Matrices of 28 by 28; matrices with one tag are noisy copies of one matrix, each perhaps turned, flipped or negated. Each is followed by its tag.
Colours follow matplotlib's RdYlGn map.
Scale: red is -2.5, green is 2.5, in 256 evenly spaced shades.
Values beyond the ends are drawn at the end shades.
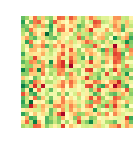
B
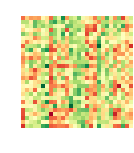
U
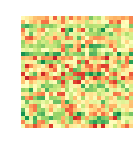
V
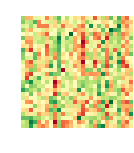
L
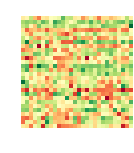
L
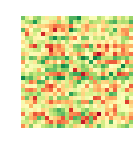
V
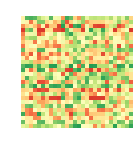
V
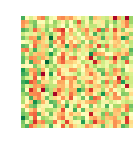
B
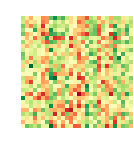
U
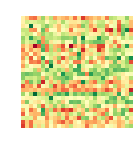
U
